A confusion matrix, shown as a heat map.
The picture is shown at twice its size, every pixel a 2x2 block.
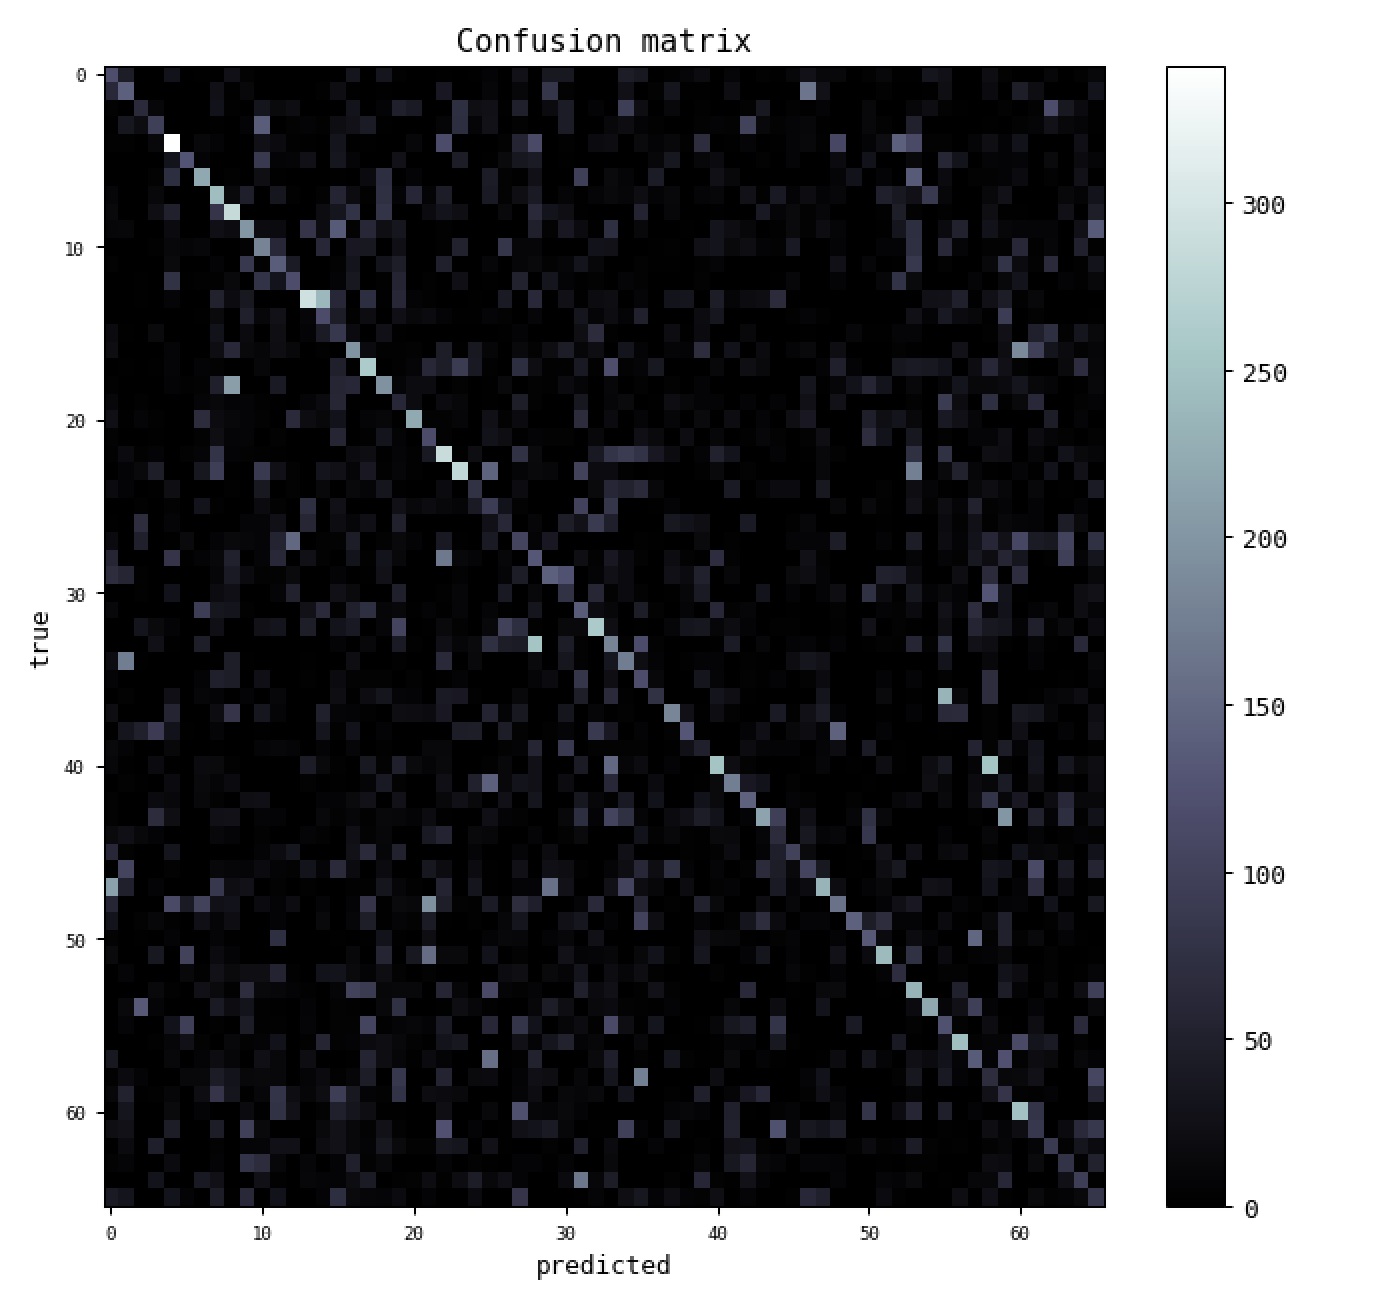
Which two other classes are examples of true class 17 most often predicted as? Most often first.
33, 23
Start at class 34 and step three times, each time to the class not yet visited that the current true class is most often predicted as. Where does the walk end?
61
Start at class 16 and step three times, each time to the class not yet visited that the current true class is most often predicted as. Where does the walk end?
12
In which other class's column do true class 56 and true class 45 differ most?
60
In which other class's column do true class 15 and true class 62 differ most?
32
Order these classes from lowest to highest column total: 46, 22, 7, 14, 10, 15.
46, 14, 10, 15, 7, 22
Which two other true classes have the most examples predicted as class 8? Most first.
18, 37
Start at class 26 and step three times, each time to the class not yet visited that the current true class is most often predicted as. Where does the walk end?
55
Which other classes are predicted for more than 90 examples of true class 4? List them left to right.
22, 28, 48, 52, 53
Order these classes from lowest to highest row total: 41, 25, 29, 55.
25, 41, 29, 55
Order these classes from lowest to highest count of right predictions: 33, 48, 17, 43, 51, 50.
50, 48, 33, 43, 51, 17
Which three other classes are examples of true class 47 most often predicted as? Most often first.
0, 29, 34
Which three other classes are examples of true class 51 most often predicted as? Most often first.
21, 5, 53
